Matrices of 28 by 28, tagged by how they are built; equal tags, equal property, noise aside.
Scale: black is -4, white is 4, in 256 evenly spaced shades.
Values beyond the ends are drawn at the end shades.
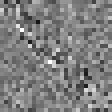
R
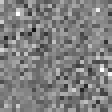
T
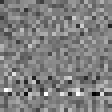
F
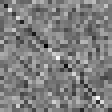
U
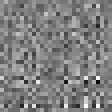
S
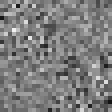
T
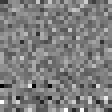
F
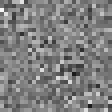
T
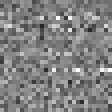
F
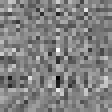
S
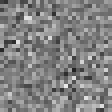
T
